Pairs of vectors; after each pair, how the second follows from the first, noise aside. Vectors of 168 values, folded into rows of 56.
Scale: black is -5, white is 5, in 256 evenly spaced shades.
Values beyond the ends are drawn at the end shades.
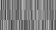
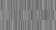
wrapped around, shrunk.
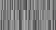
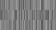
wrapped around, shrunk.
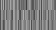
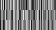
scaled up.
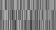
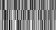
negated, scaled up.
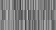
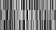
negated, scaled up.
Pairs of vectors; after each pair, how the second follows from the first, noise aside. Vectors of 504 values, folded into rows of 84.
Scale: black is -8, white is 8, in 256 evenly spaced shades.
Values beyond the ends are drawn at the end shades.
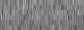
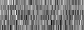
reversed, negated, scaled up.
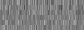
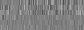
negated, partly zeroed.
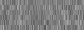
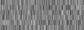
sign-scrambled.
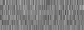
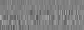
negated, partly zeroed.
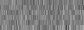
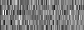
wrapped around, negated, scaled up.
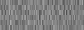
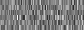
reversed, negated, scaled up.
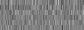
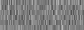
sign-scrambled.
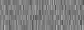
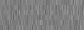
wrapped around, negated, shrunk.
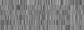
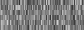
negated, scaled up.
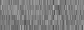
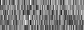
reversed, negated, scaled up.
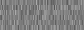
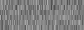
sign-scrambled.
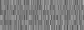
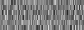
wrapped around, negated, scaled up.
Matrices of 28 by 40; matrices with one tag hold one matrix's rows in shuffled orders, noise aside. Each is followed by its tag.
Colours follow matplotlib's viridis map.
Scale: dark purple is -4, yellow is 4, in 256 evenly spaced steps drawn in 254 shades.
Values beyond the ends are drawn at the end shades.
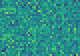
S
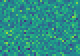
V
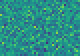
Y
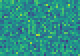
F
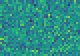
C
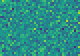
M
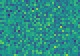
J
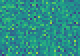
S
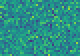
C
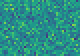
V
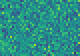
M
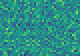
V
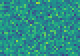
F
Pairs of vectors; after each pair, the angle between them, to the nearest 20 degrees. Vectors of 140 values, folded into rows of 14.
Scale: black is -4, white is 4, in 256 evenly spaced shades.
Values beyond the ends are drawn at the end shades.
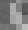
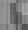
160 degrees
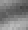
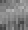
140 degrees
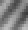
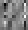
120 degrees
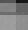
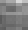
160 degrees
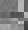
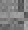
160 degrees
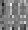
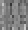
160 degrees
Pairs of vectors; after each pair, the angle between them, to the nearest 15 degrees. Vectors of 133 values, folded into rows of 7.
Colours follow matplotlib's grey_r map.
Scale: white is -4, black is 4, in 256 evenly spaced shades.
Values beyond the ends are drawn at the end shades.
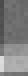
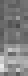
30 degrees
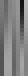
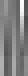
165 degrees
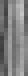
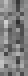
120 degrees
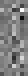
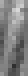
105 degrees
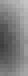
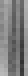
90 degrees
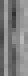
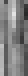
150 degrees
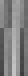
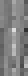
45 degrees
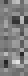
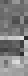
60 degrees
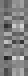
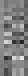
30 degrees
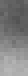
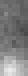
30 degrees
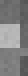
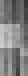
45 degrees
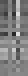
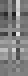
15 degrees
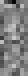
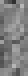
30 degrees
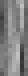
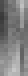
45 degrees
